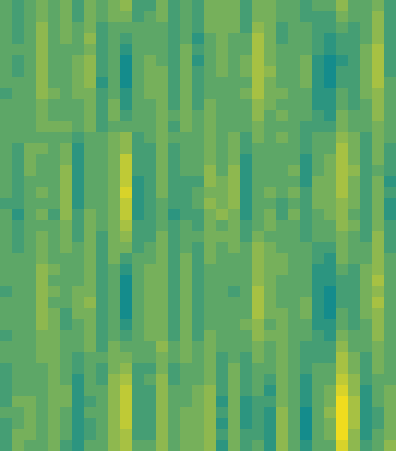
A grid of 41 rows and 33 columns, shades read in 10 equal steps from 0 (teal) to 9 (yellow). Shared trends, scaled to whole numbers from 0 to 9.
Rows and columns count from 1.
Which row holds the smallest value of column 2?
20
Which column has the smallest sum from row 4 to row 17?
28
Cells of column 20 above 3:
22
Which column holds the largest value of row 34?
29
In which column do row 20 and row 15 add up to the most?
11
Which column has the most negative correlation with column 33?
19
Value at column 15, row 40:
3
